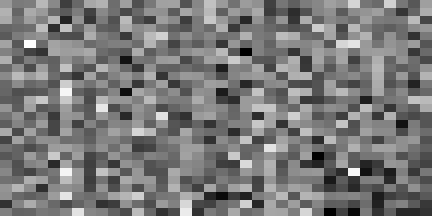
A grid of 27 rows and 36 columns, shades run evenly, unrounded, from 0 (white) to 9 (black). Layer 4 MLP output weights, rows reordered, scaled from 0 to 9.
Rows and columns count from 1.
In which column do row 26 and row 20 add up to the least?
16
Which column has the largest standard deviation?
30
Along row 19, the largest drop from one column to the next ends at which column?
23
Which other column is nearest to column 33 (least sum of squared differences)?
14
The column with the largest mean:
35
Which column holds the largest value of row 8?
11
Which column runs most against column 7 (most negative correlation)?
28
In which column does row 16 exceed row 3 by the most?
18
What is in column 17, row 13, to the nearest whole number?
3
